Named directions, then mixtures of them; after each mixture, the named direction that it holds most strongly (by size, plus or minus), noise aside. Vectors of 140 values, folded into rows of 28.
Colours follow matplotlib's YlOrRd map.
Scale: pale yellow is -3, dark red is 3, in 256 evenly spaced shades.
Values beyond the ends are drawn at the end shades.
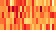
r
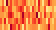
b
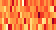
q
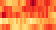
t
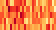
r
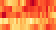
t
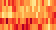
t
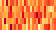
b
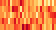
r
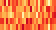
b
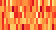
b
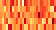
q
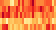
t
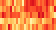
t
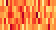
b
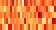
q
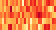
q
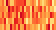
r
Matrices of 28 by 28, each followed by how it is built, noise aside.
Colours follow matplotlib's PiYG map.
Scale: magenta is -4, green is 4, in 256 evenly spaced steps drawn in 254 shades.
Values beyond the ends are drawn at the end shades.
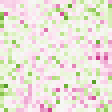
smooth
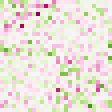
block diagonal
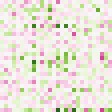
low rank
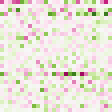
uneven rows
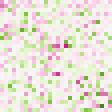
block diagonal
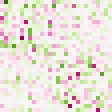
block diagonal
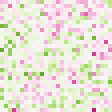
smooth
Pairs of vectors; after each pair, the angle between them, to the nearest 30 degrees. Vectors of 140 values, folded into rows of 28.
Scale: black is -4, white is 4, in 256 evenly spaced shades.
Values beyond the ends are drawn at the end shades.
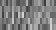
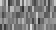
90 degrees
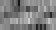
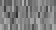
90 degrees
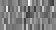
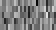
60 degrees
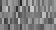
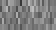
30 degrees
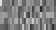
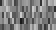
120 degrees
